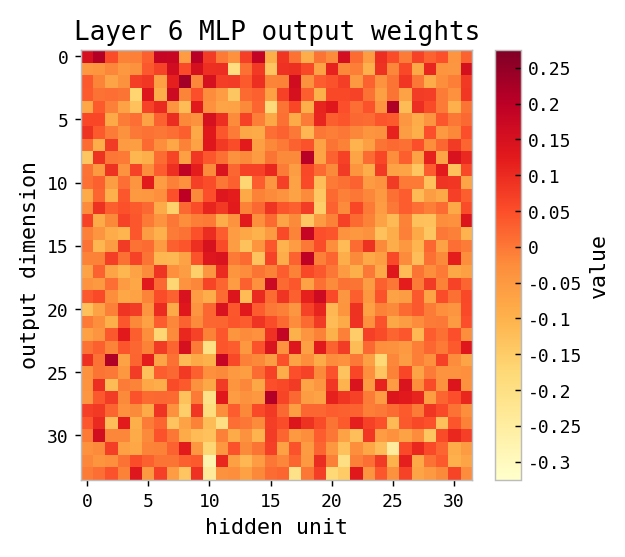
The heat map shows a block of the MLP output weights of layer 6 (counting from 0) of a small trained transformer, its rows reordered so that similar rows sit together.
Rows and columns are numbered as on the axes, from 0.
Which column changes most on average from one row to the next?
8
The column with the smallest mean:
27
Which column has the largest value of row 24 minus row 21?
2
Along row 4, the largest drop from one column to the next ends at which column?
26
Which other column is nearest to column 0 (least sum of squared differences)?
29
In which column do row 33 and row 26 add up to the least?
10
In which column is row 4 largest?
25
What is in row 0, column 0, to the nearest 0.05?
0.15
